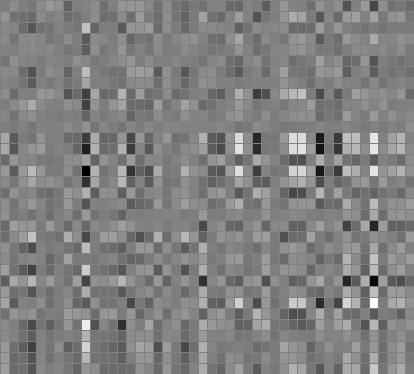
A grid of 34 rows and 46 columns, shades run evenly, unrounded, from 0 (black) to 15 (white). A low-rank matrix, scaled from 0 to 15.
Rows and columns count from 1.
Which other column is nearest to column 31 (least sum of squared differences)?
7
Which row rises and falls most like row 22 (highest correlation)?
10
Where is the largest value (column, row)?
42, 28
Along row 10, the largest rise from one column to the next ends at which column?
11
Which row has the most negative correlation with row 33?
26
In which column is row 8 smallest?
4
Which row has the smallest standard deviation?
12
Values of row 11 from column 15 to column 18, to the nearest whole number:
6 7 7 8
